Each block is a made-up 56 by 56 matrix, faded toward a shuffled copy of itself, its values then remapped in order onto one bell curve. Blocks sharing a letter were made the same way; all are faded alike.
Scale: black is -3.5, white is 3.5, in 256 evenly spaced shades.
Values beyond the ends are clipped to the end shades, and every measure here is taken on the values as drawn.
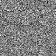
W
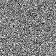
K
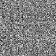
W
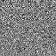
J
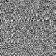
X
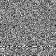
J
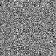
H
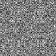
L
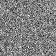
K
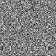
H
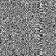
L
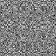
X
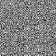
L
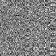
L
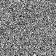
K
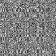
X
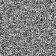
W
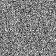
K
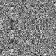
H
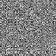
H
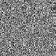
H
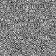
H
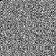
L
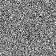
K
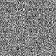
H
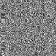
H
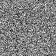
K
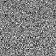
J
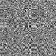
X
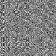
L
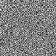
X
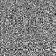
J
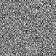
H
